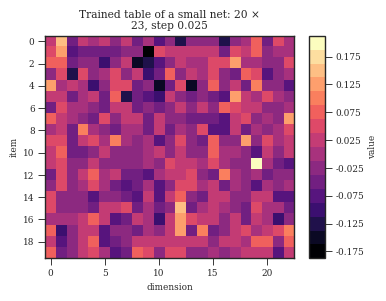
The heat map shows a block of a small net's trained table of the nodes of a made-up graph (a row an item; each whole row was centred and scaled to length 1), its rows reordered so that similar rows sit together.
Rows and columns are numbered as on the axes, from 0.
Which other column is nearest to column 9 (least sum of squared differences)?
2
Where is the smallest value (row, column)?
1, 9
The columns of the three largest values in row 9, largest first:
18, 6, 15
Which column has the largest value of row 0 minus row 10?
19
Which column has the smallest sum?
10
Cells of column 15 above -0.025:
12
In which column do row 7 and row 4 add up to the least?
13
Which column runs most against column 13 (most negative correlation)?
0
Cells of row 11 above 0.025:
4
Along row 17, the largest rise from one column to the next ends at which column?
14
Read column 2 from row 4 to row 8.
0.025 -0.05 0 0 -0.05
